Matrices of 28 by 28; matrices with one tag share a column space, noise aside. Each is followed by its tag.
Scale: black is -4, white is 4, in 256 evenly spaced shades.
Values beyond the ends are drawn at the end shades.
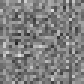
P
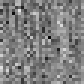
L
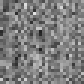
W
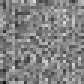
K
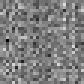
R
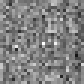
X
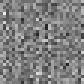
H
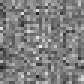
X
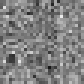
K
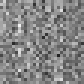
P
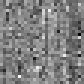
L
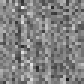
X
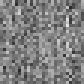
L
